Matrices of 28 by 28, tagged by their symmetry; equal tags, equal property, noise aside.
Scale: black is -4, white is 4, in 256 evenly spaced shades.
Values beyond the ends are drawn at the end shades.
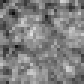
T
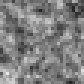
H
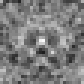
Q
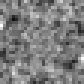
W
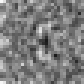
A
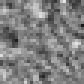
H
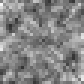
W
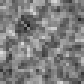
T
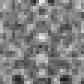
Q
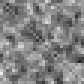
T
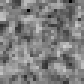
H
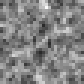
W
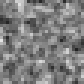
H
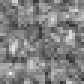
W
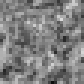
H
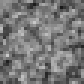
T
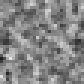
W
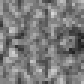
A
